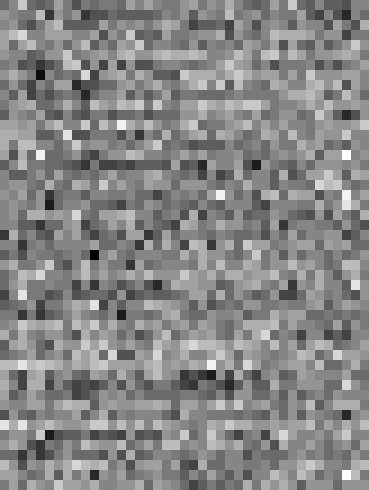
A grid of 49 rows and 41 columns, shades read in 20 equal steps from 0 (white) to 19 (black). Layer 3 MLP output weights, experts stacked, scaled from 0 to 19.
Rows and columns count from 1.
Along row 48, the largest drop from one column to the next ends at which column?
39
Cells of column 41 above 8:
29
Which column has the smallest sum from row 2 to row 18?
27
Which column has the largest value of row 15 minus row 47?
23
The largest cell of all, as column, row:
11, 26
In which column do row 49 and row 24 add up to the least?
7
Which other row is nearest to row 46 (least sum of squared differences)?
32
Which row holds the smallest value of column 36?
19
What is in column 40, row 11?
7
